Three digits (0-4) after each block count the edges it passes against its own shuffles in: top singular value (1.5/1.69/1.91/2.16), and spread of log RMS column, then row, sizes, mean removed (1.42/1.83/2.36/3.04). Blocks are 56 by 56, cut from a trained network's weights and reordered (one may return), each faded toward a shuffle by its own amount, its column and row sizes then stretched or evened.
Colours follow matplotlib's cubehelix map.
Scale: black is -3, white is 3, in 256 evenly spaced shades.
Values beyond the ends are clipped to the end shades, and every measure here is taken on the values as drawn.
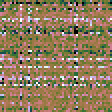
4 3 4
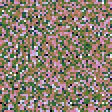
0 0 1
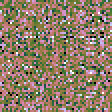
4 1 2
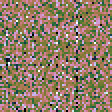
0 2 1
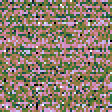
1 0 1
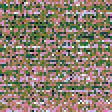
3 0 2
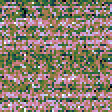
3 0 1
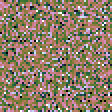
1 0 1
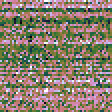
4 2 2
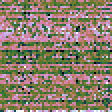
4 2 3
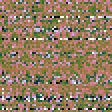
3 0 4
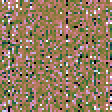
0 4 0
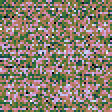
1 0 1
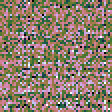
0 3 2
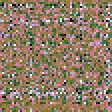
0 2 3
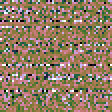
2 0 4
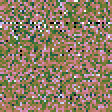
1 0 2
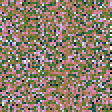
3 2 1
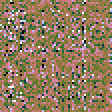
2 3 2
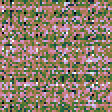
2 3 0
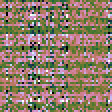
4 4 0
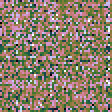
0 3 1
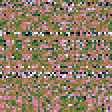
3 0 4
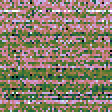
4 0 3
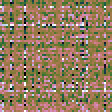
3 4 2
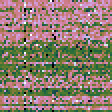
4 2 0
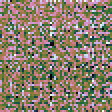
0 3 1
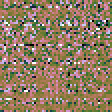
0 2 4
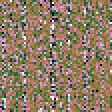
0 4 0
